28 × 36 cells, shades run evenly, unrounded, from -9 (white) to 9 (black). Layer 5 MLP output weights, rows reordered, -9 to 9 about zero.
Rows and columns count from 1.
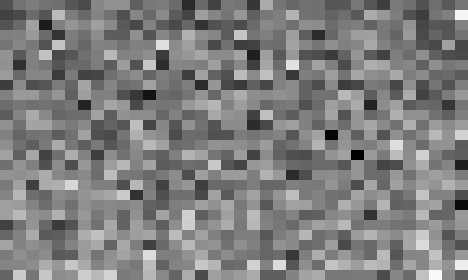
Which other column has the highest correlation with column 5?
35
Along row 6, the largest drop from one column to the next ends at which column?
21
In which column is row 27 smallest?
36
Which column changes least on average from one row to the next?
14
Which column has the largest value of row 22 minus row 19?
29
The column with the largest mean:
13
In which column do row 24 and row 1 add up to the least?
8
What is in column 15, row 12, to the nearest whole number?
2
